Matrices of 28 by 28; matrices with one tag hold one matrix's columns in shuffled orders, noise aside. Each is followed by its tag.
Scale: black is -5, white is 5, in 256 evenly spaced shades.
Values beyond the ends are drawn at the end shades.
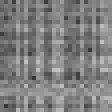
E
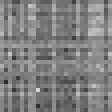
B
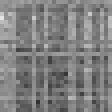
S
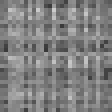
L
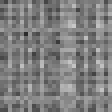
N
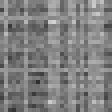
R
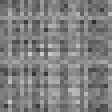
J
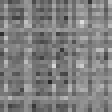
N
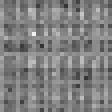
L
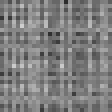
N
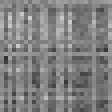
S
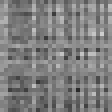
B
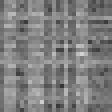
J
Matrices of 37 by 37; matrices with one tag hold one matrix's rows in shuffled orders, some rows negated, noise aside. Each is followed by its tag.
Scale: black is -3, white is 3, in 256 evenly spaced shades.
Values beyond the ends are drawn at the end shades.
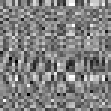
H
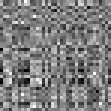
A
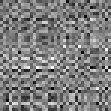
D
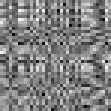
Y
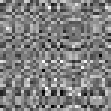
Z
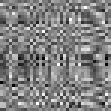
Y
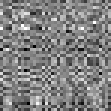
A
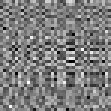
H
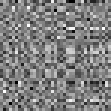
H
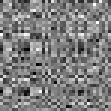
A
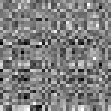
A
